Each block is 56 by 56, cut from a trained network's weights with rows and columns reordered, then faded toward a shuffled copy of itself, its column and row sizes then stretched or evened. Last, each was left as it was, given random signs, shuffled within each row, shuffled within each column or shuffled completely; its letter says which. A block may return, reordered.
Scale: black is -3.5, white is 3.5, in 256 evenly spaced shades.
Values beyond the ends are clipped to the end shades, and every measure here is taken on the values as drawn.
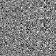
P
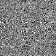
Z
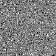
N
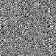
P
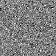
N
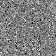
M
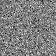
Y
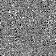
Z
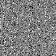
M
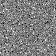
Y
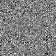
Z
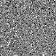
M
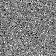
Y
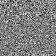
N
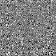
Z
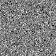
N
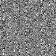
M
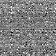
P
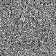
N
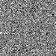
Z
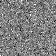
Y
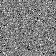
Y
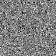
N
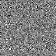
Z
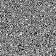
N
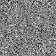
Z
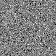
Y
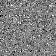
N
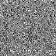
Z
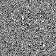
Z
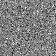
M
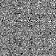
P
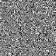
P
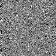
M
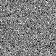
Y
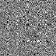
P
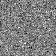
Y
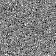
Y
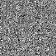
Z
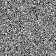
Y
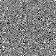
Z
